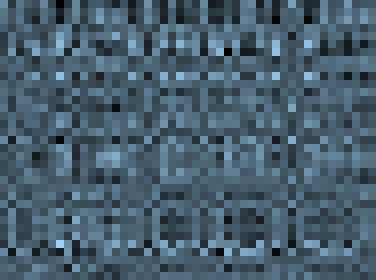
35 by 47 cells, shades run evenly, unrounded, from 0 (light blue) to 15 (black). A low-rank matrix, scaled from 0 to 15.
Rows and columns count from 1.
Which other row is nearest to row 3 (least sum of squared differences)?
2
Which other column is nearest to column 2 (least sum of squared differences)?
20
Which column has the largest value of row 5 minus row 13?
37
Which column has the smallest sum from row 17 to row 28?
15
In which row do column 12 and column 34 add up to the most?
32
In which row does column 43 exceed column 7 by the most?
7
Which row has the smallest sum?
31
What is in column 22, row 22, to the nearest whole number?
8
